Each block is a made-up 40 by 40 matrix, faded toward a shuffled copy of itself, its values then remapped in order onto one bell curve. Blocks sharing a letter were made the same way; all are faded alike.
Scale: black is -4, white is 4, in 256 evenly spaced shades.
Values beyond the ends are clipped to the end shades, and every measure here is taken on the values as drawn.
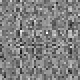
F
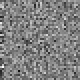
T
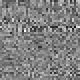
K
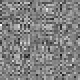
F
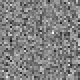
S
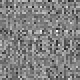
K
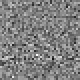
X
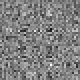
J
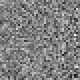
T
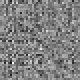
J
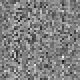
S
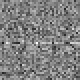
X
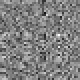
J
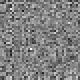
J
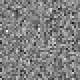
T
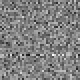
X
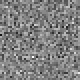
X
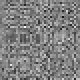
F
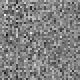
S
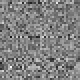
K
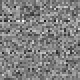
X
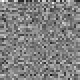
K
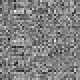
J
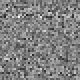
X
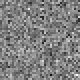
T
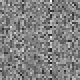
S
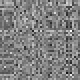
F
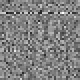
K
